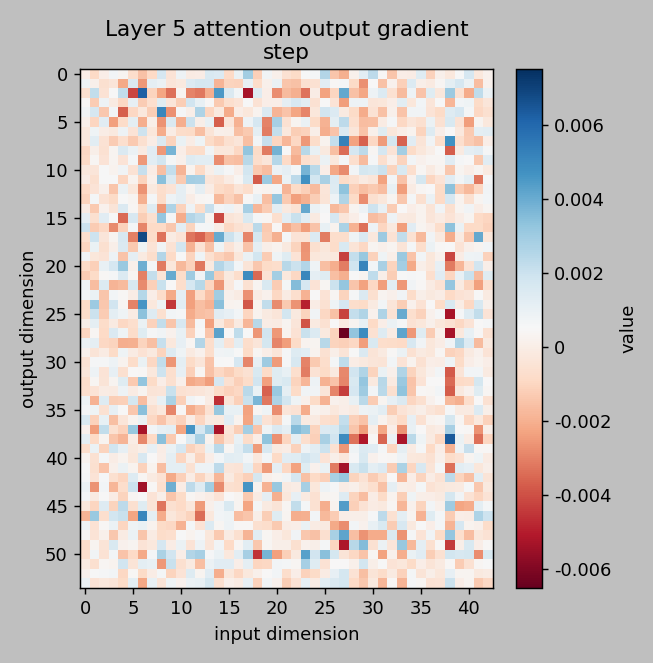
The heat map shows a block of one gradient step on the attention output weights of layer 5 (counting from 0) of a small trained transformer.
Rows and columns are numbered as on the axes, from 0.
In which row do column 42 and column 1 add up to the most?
46
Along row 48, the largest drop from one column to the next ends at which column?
28
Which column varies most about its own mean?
27
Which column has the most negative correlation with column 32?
30
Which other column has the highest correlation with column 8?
12
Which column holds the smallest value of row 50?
18
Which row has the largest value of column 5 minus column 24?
37
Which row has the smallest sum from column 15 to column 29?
2
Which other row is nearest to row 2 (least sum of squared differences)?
24
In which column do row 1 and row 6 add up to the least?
29
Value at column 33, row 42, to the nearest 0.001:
-0.002
